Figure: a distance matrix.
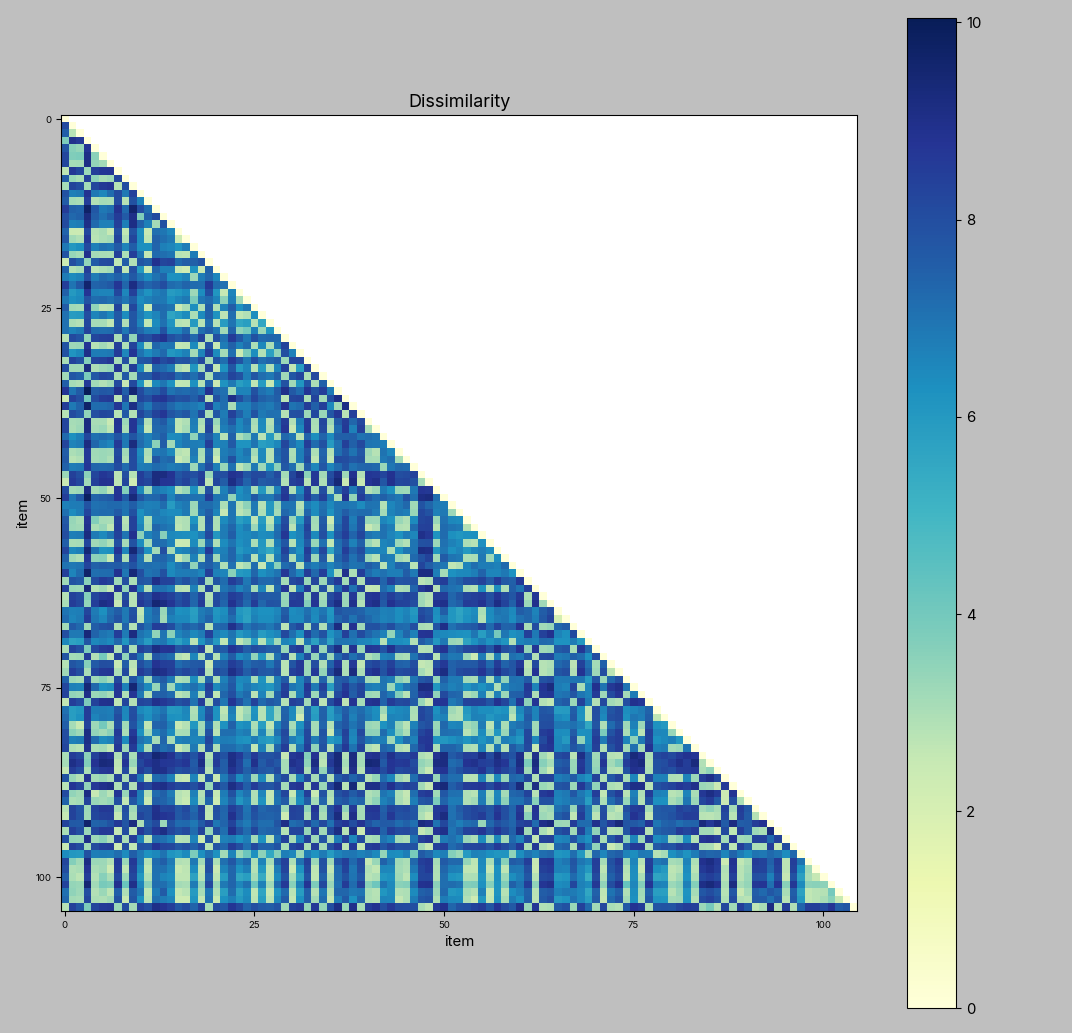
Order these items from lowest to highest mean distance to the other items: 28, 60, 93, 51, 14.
51, 28, 14, 60, 93
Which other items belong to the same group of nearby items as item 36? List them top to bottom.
22, 38, 50, 60
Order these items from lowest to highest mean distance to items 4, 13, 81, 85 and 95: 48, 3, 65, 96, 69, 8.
8, 65, 69, 96, 48, 3
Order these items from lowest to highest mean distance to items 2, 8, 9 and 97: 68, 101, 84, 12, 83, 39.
83, 101, 39, 84, 68, 12
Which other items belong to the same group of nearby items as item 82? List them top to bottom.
12, 14, 43, 57, 68, 75
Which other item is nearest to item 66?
65
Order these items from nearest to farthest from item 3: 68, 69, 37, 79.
37, 69, 79, 68
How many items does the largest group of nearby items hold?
42
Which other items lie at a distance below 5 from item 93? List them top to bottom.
10, 13, 55, 65, 66
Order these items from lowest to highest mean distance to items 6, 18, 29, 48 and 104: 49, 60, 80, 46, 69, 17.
80, 49, 69, 17, 46, 60
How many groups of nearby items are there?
6
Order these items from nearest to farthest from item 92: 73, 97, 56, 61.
73, 61, 97, 56
